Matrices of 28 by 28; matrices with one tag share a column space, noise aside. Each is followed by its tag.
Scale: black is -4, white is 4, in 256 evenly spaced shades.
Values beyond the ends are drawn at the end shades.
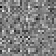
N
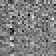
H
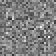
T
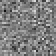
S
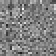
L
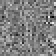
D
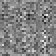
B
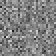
N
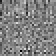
L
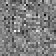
H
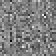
B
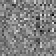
H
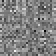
N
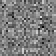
H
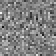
T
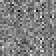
S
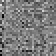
S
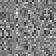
T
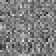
B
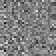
S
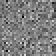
S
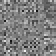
S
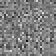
B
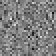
T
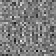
D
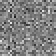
S
